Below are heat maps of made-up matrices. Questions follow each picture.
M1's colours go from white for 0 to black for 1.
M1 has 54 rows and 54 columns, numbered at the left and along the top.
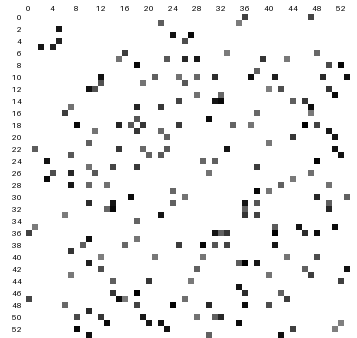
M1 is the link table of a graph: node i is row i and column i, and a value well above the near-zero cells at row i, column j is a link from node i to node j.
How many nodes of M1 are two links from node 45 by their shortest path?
3
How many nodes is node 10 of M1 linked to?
9
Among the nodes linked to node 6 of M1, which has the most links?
node 48
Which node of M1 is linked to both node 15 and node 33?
node 22
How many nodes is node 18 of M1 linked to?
9
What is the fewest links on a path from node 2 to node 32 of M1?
7
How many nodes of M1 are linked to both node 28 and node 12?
3
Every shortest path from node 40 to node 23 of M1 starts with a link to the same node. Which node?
node 43
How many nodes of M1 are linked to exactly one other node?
6
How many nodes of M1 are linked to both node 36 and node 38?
3
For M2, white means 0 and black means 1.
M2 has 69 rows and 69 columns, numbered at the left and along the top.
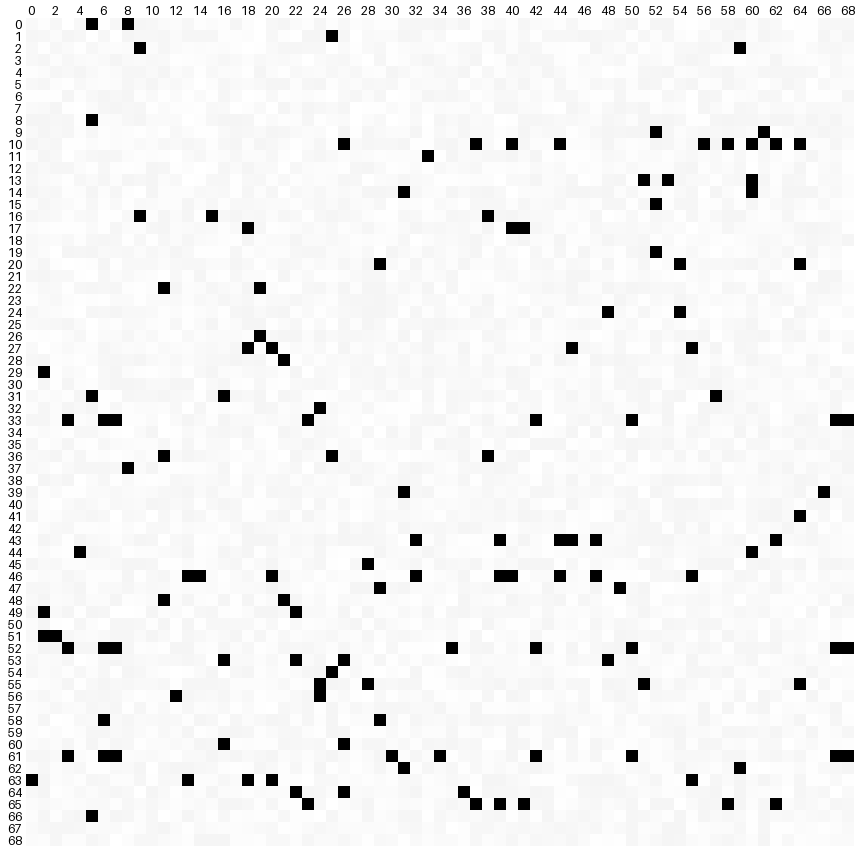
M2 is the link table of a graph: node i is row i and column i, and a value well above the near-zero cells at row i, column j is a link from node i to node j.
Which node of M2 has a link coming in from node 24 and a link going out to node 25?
node 54
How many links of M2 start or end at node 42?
3
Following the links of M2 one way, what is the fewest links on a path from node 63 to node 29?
2
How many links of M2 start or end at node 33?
9
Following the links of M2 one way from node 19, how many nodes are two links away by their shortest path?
8
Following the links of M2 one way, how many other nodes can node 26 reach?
10
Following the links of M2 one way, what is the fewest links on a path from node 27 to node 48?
3
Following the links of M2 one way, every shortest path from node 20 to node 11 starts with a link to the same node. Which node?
node 64
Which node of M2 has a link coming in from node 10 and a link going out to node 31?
node 62
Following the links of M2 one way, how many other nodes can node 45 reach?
2
